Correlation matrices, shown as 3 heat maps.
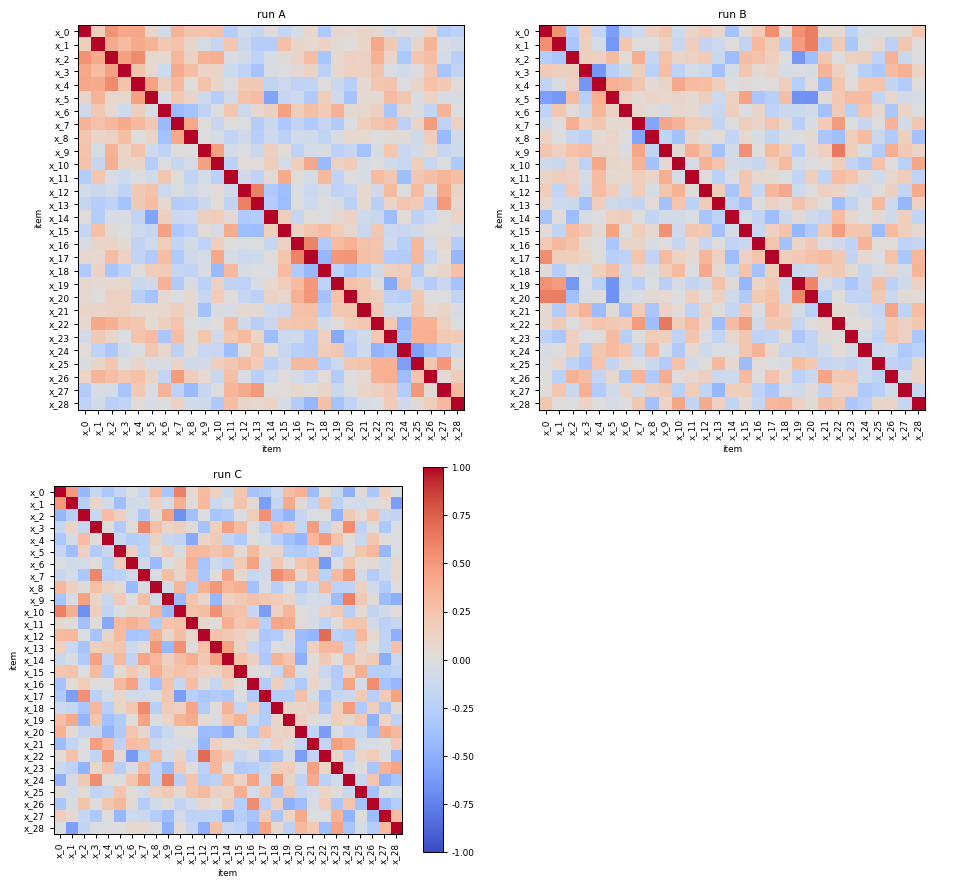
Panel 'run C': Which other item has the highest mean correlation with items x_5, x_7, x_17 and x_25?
x_9
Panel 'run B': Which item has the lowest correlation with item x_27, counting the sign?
x_13
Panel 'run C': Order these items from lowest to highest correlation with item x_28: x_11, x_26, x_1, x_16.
x_1, x_16, x_26, x_11
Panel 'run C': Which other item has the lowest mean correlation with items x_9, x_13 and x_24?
x_27
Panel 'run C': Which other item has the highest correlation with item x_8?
x_13
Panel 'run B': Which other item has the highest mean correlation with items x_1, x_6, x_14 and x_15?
x_22
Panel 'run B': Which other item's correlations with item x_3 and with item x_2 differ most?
x_4
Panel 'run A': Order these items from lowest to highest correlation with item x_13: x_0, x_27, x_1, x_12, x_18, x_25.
x_1, x_0, x_18, x_25, x_27, x_12
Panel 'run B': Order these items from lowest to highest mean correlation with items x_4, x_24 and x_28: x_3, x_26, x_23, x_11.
x_3, x_23, x_26, x_11
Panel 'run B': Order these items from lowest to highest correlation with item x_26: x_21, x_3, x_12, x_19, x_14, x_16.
x_19, x_14, x_16, x_12, x_3, x_21
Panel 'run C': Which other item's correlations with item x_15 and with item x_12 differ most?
x_22
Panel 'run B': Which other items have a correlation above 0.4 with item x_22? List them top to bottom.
x_7, x_9, x_15
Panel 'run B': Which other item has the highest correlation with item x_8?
x_24
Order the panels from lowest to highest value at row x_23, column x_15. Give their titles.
run C, run A, run B
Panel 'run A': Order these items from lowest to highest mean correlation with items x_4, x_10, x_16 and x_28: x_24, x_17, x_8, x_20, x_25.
x_24, x_8, x_20, x_17, x_25
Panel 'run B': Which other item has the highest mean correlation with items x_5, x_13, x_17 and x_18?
x_12
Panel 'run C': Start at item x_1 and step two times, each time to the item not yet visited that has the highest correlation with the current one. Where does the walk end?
x_10
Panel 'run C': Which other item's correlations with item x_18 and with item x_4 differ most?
x_11
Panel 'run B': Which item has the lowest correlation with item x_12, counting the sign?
x_14
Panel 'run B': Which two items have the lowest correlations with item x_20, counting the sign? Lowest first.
x_5, x_2
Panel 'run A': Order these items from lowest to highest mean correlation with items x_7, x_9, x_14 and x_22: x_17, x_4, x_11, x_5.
x_5, x_17, x_11, x_4
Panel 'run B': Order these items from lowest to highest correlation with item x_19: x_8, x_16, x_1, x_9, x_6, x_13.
x_9, x_6, x_8, x_16, x_13, x_1
